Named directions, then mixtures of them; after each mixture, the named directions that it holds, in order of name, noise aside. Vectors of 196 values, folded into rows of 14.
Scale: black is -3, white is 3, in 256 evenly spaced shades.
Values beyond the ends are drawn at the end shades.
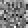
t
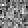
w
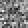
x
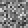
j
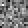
w.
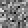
j, x.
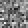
x.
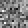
x.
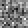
j, w, x.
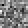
w.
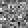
j, t, x.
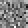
t.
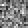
w.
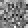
t.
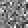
j, t.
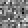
j, w, x.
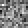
w.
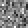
j, t, w.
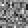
t, w.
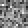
w.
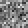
j.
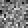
t, w.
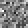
j, t, x.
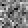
w, x.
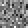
t, w.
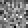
t.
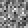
j, w.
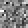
j, t, x.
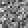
j, x.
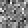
j, w, x.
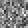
j, t, w.
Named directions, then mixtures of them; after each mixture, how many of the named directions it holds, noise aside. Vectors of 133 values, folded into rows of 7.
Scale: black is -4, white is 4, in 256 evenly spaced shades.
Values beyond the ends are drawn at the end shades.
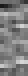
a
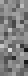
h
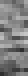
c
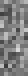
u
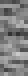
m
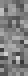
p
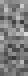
four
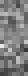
four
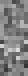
four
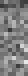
two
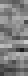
two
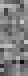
four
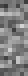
three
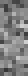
four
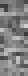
three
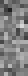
three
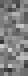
four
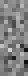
one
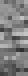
one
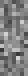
two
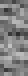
one
